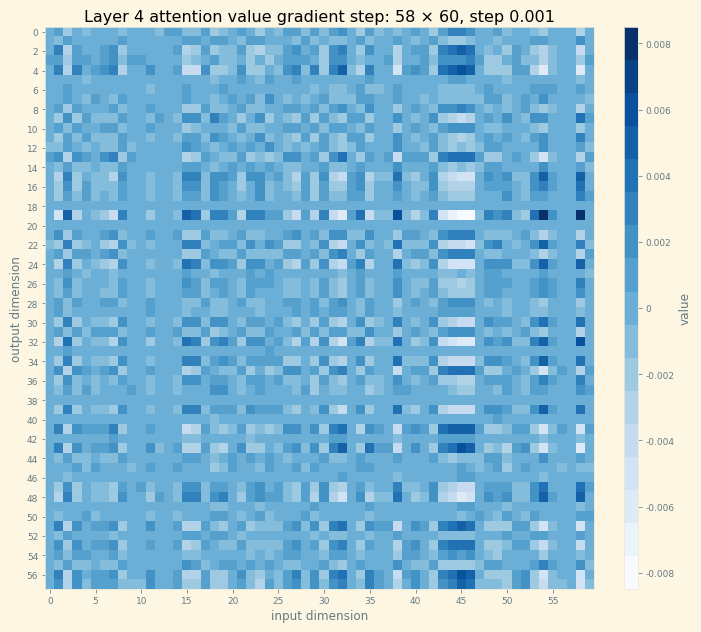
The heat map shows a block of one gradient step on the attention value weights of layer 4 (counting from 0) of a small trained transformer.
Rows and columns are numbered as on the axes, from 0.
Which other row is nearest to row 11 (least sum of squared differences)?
17
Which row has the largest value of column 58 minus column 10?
19
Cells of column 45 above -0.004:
47
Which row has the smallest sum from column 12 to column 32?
2
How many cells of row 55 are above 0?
18
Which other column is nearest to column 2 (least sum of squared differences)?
15
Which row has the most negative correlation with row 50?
45
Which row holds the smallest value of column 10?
57
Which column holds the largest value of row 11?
58
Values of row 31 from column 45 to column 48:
0.002 0.002 0 -0.001
